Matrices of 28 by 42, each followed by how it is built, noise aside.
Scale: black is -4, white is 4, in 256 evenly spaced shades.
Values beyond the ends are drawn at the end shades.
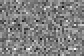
uneven rows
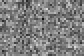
blocks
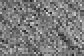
Toeplitz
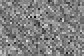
Toeplitz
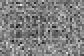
blocks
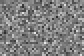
repeating columns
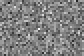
noise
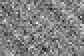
Toeplitz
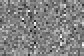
uneven columns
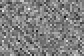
Toeplitz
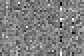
uneven columns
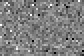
sparse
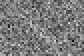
Toeplitz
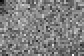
smooth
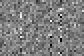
uneven columns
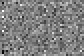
uneven columns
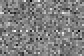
uneven rows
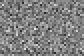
repeating columns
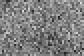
smooth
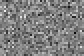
uneven rows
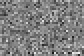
uneven rows
